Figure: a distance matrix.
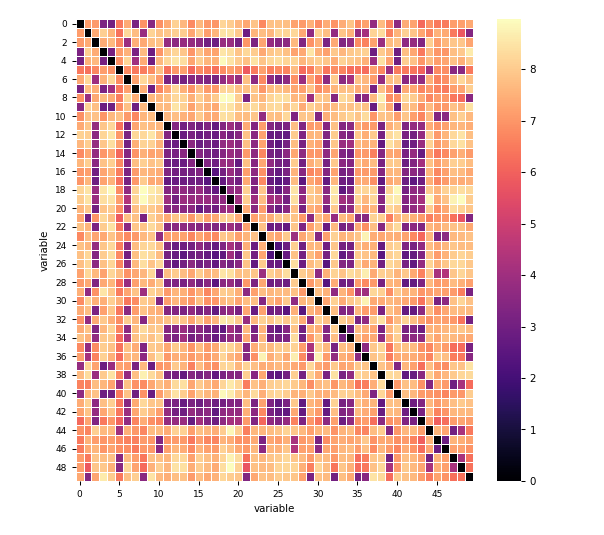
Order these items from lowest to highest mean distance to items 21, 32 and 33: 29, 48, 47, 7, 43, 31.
29, 43, 31, 48, 47, 7
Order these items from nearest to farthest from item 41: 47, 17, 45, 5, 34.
17, 34, 5, 45, 47
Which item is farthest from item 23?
36
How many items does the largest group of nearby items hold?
24
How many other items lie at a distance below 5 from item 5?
4
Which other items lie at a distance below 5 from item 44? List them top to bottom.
5, 39, 47, 48
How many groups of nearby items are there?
5
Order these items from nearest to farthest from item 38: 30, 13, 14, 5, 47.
13, 14, 5, 30, 47
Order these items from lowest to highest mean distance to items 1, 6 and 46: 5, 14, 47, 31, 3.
14, 31, 5, 47, 3
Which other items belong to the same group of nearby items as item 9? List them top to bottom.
0, 3, 4, 7, 37, 40
